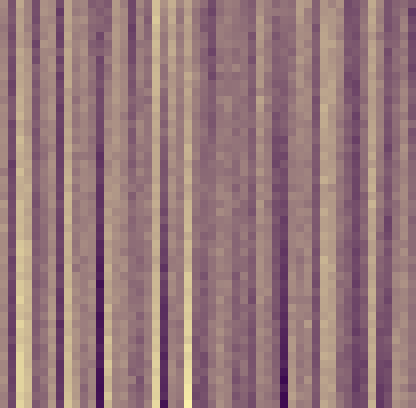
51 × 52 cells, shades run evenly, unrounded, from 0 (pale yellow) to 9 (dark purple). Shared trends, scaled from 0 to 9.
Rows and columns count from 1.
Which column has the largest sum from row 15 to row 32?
13
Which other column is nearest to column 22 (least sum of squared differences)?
15
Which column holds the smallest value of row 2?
20
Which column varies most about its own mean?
21
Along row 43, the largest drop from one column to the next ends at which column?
14
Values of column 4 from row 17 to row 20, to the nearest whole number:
4 3 3 3
